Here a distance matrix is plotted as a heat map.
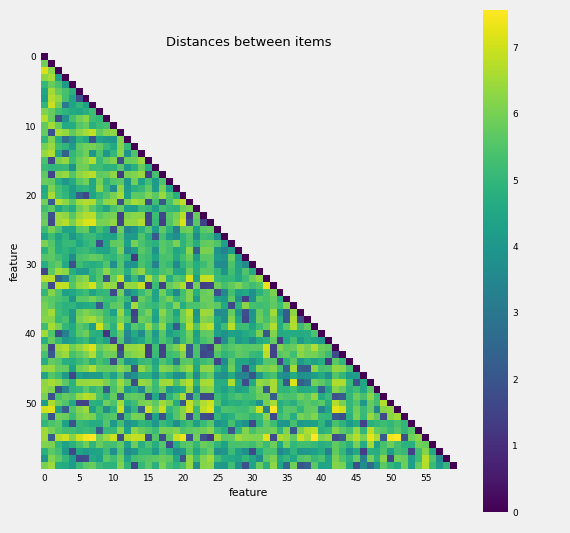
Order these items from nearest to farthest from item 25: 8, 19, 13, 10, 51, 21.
10, 19, 13, 51, 8, 21
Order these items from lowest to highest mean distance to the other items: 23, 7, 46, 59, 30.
46, 30, 59, 23, 7
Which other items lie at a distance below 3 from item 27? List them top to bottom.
8, 36, 54
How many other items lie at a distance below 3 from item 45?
7
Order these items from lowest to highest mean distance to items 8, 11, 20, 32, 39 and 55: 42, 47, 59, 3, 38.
42, 3, 59, 38, 47
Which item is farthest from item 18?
47
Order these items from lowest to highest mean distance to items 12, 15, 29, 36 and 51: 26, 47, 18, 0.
26, 18, 47, 0
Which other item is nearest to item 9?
40
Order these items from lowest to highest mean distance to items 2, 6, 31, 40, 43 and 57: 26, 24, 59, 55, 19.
26, 19, 59, 24, 55
